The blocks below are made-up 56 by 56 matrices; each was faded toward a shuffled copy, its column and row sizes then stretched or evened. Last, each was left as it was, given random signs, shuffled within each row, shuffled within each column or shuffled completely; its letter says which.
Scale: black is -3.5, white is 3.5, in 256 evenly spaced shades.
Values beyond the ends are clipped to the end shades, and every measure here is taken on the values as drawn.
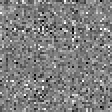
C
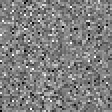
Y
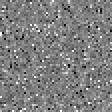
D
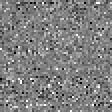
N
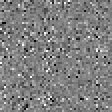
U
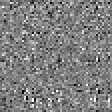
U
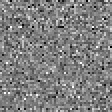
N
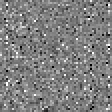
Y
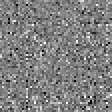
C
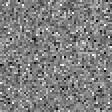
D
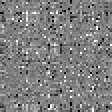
U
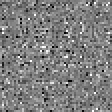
C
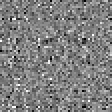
U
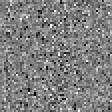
Y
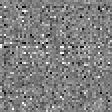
U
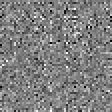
U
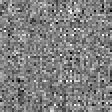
U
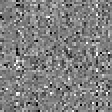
U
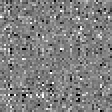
U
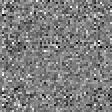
C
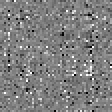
U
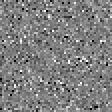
N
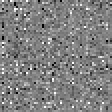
C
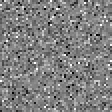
D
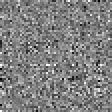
C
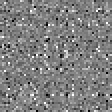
U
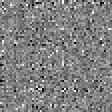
C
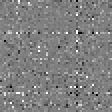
U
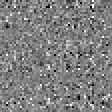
C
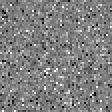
D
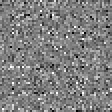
C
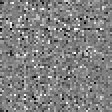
C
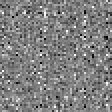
C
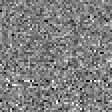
N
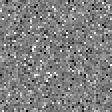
D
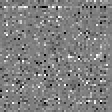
U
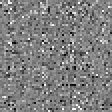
C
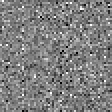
Y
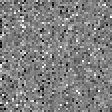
Y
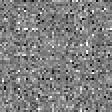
U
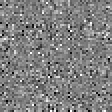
U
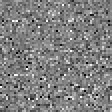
N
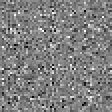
U
